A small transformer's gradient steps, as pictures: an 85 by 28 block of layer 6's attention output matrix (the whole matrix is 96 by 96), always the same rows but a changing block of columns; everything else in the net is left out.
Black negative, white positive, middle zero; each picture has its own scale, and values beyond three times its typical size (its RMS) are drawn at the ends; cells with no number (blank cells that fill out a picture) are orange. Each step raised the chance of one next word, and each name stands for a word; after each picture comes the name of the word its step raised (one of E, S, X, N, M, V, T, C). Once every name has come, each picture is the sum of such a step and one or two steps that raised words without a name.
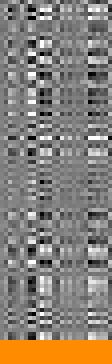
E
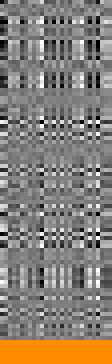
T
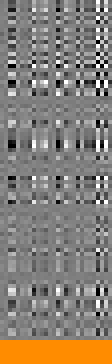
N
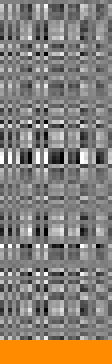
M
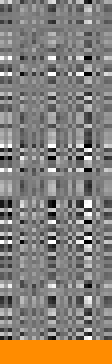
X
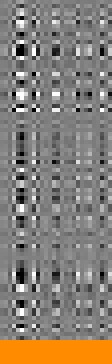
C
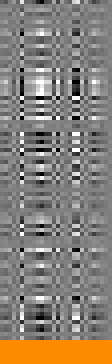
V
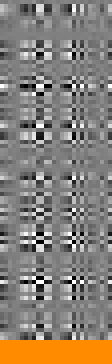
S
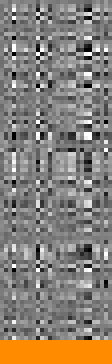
M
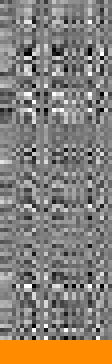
C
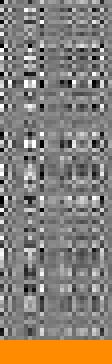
N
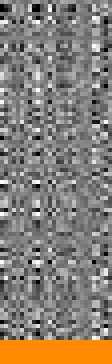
E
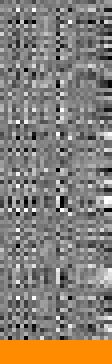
T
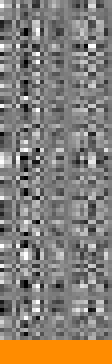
M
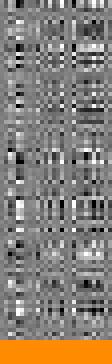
M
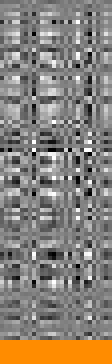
T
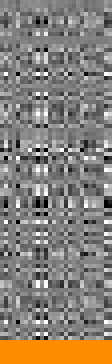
X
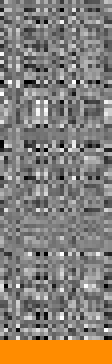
N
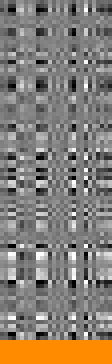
S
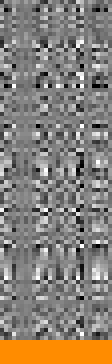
S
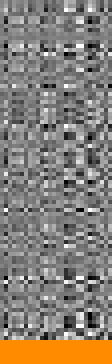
S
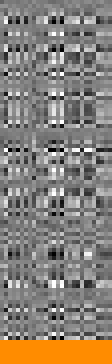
X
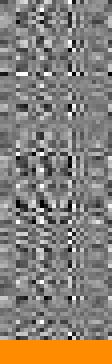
X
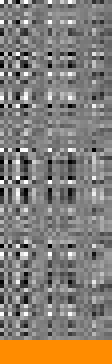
C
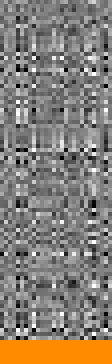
X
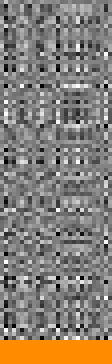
S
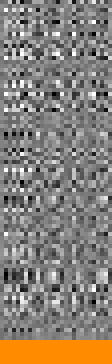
C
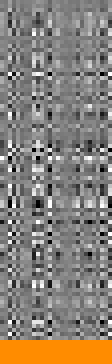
X
